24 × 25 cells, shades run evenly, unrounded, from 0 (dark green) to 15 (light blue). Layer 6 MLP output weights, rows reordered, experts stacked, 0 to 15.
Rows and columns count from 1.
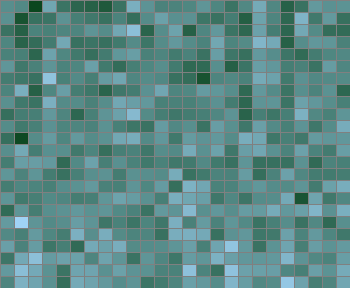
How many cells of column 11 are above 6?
17
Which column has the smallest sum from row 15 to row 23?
22
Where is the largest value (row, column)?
19, 2
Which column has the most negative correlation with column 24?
13
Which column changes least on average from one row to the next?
11
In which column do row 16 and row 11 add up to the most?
25
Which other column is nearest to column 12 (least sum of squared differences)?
24
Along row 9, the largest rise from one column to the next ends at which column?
4
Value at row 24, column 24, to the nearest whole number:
7
